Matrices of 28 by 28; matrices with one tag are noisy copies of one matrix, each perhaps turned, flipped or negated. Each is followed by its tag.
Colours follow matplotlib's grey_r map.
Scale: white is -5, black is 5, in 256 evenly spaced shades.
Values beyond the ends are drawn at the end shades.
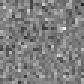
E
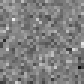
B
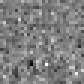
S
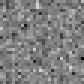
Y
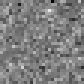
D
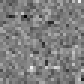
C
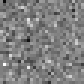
E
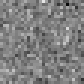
B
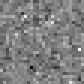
C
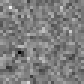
S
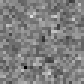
C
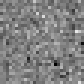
E
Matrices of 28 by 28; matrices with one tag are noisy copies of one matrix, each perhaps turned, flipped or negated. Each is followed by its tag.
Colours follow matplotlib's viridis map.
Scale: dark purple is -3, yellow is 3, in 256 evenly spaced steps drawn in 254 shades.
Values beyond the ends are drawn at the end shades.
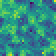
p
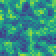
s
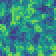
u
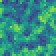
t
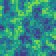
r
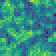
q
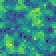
u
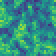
q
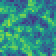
q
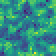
s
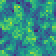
r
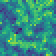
t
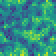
q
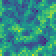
t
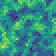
t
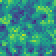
u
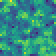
p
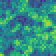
q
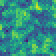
u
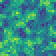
p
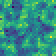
s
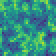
u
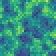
r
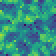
r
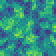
r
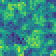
u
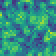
u
